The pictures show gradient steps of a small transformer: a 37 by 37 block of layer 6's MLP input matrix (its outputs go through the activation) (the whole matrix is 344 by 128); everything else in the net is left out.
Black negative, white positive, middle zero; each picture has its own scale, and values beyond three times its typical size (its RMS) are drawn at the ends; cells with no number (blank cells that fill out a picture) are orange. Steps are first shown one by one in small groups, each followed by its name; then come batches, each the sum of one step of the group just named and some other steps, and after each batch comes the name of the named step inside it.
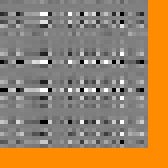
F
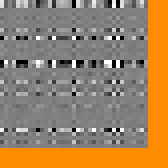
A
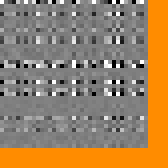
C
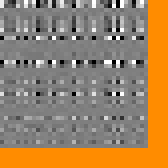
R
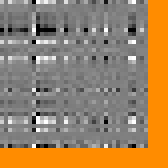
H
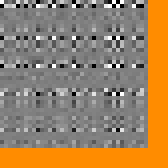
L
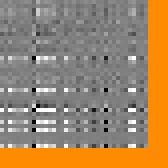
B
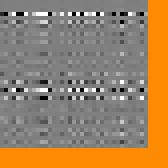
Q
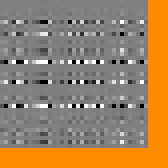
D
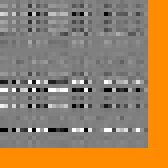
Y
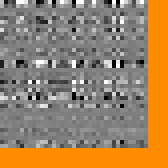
R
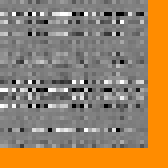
Y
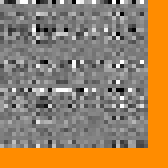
C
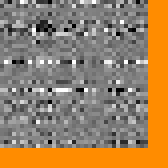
L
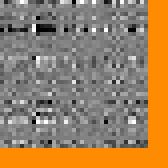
H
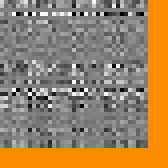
Q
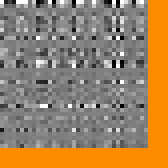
R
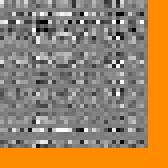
H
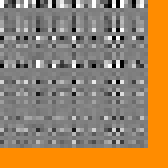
R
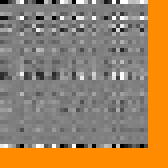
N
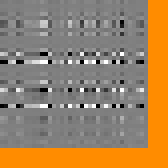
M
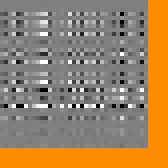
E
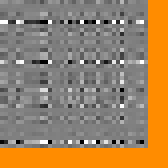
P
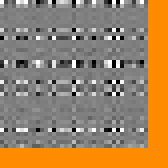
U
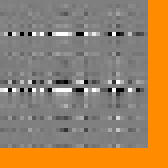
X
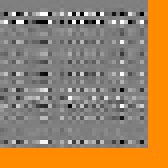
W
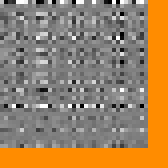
E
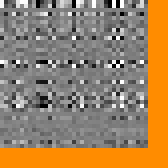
U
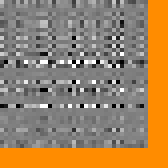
M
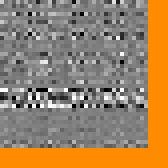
E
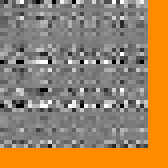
M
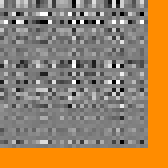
W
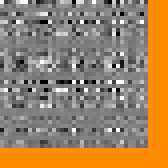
X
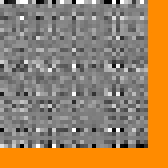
N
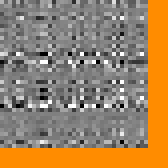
M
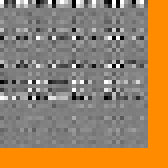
U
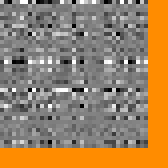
X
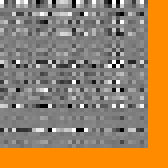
W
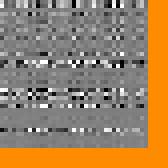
M
